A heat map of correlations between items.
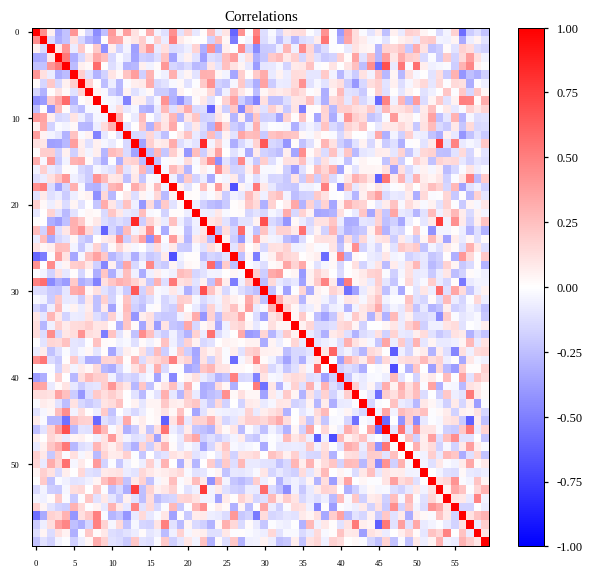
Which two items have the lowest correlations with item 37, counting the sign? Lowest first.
47, 55
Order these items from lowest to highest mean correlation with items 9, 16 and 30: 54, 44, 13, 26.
54, 26, 44, 13
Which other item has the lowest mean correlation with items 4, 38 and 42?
45
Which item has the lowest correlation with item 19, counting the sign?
8
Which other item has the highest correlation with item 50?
4
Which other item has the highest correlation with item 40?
26
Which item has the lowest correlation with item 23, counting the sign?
9
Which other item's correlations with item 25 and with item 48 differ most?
46
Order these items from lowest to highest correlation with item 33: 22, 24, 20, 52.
22, 24, 52, 20
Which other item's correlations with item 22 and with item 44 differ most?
13
